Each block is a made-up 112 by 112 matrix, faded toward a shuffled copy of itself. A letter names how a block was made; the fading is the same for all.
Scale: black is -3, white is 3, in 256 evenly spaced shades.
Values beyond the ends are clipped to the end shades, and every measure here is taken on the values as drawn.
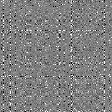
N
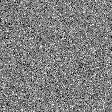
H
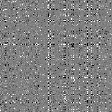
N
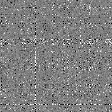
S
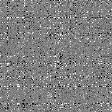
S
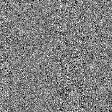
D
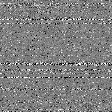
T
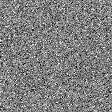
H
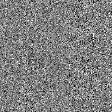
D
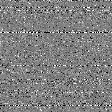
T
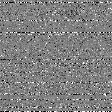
T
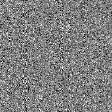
D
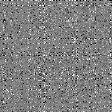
S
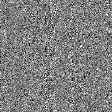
D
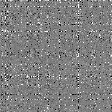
S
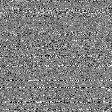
T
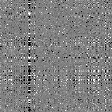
N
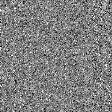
D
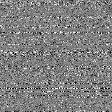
T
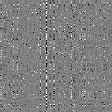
N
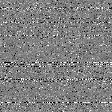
T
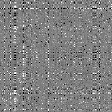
N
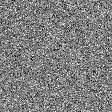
H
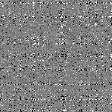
S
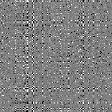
N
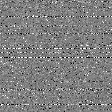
T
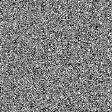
D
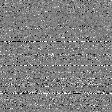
T
